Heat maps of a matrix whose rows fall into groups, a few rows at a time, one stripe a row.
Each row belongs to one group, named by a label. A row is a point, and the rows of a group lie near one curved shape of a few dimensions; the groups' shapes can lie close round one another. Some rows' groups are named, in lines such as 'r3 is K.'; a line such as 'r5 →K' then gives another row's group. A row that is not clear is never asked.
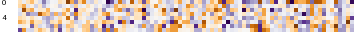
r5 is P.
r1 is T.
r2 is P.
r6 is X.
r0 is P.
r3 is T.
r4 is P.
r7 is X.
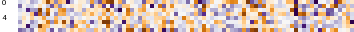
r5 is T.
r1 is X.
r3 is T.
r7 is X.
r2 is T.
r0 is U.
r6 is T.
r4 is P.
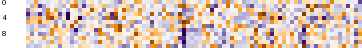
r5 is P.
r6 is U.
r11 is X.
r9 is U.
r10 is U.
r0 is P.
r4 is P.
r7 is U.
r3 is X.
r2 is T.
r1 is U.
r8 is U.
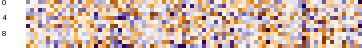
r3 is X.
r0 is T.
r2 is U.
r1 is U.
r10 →X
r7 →X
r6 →T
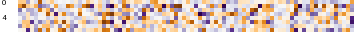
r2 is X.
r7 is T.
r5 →T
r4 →P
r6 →P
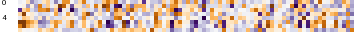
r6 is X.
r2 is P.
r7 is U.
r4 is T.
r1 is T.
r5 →X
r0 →U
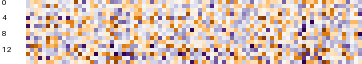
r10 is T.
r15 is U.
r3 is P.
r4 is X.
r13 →X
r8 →P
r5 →T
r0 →P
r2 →P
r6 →T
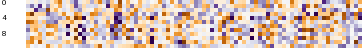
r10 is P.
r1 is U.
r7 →P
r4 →P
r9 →P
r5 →T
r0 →U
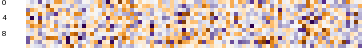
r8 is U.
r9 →P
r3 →P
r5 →P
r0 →U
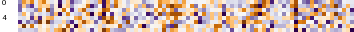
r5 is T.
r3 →X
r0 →P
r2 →T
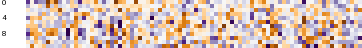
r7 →P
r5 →X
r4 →P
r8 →P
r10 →U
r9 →P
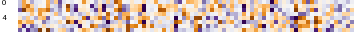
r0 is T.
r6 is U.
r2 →P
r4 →U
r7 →T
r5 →P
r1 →P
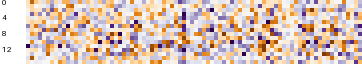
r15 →U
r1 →T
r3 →U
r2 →T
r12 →X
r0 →X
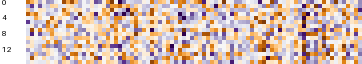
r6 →T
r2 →P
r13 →U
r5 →X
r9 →U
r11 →X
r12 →X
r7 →P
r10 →X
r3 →X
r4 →U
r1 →U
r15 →X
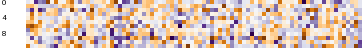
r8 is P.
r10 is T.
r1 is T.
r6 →X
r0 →T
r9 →X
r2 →U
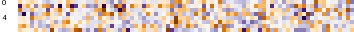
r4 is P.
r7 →U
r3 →U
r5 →U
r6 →T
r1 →P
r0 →P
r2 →P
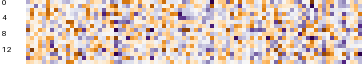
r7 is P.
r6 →T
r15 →T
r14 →P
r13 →P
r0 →T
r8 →P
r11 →T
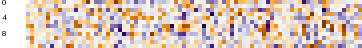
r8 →X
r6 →X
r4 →U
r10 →T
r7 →X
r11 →T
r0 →U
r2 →U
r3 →T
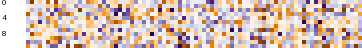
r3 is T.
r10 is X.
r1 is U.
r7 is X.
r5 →U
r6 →X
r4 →X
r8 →P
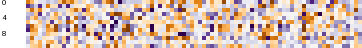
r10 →P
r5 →T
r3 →U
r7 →P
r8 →X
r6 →P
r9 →X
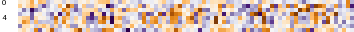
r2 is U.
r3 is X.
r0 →P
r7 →U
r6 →P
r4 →T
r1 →P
